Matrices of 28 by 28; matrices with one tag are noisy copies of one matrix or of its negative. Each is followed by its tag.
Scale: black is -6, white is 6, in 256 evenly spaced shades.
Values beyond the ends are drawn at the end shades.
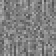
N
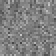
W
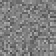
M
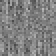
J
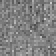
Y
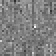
Y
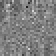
W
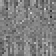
J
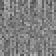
N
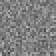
M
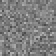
M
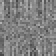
N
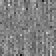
J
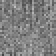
Y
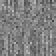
J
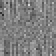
N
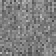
Y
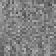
W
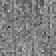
Y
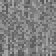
J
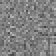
M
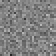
M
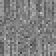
N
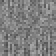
J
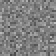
M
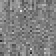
W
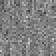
W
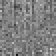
Y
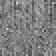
Y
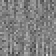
J
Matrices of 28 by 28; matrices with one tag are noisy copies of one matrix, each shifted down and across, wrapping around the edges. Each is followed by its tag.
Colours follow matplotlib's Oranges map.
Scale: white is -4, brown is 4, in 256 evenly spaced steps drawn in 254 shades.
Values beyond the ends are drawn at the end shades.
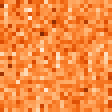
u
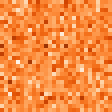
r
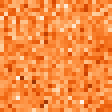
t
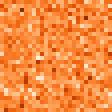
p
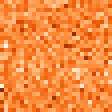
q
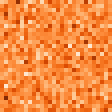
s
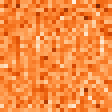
u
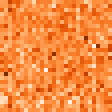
t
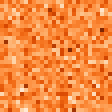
p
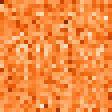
t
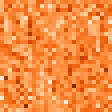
t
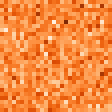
r
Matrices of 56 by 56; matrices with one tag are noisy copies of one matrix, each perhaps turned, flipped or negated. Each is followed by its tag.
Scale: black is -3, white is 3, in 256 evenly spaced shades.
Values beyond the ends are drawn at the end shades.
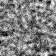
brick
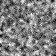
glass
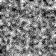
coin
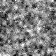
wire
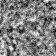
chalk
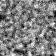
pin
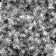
wire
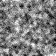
wire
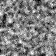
pin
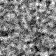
brick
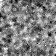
wire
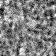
brick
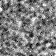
chalk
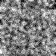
coin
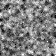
glass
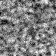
brick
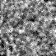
chalk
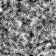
chalk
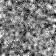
glass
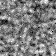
brick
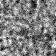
brick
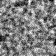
pin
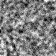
chalk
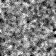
glass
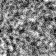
chalk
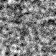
brick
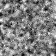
glass
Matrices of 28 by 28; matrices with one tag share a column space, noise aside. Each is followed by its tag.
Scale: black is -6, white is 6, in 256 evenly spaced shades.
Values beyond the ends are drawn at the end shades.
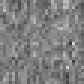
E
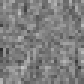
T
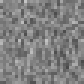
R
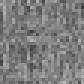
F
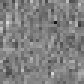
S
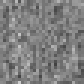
F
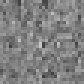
S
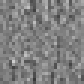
E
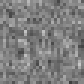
R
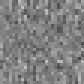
E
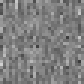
T
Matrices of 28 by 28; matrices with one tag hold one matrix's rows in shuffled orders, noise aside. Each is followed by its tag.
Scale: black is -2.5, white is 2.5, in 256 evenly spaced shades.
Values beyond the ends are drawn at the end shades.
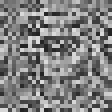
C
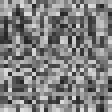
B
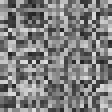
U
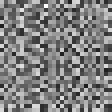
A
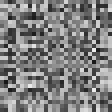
U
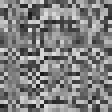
C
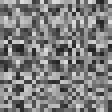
B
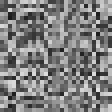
U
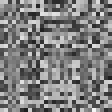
C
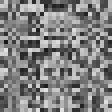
C
